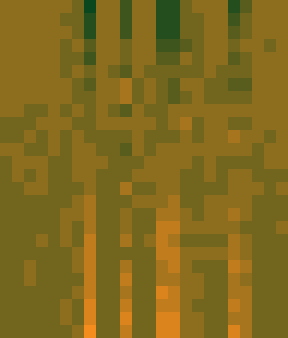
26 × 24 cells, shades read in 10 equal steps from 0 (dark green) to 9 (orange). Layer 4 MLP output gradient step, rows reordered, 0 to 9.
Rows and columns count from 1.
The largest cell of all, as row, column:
26, 8
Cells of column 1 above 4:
10
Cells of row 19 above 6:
2
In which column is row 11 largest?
20
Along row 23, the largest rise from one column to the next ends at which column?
14
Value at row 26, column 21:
6
